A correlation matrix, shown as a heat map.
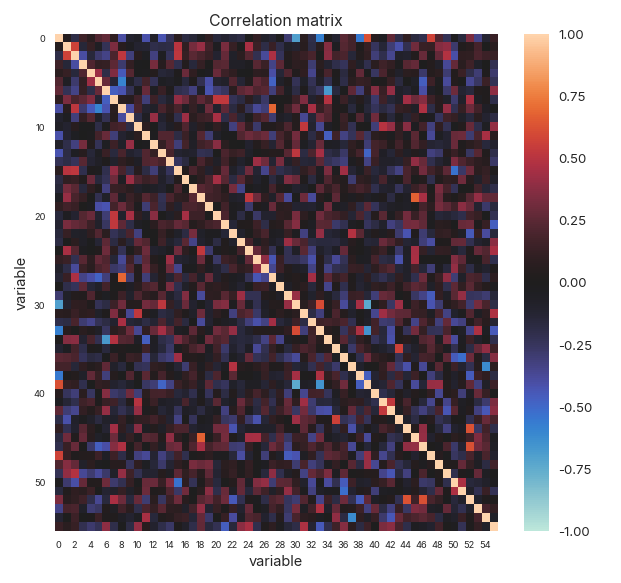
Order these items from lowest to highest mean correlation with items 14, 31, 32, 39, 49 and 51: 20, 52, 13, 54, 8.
20, 13, 54, 52, 8
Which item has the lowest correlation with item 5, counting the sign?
8
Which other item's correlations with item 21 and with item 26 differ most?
7
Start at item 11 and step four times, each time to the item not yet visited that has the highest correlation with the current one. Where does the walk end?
30
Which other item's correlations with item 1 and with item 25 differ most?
2
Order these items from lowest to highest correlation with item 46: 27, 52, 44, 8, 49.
49, 27, 44, 8, 52
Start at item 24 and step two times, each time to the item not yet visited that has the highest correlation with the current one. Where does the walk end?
45
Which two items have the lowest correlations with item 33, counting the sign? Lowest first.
39, 0
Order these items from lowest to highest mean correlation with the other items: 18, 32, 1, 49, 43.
32, 43, 49, 1, 18
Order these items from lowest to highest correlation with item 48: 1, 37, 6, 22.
6, 22, 37, 1
